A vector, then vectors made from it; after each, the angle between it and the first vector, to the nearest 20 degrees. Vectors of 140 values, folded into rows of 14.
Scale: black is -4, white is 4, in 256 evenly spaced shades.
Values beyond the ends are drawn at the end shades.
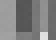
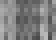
40 degrees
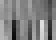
80 degrees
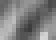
60 degrees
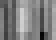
140 degrees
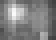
80 degrees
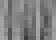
100 degrees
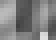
20 degrees
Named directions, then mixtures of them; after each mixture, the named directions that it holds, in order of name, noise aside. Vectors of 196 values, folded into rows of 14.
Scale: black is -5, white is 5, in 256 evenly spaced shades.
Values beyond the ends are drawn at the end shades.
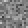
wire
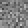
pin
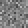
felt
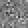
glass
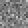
felt, glass, wire.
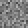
felt, glass.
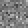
felt, glass, wire.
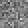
glass, pin.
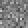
pin, wire.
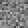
pin.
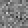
glass, wire.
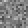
wire.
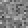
wire.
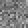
felt, glass.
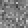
felt, pin, wire.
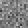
pin.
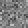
felt, glass.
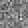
glass, pin, wire.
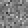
glass, wire.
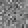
felt.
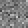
felt, glass.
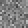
felt.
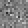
glass.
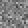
felt, wire.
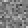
wire.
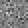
glass.
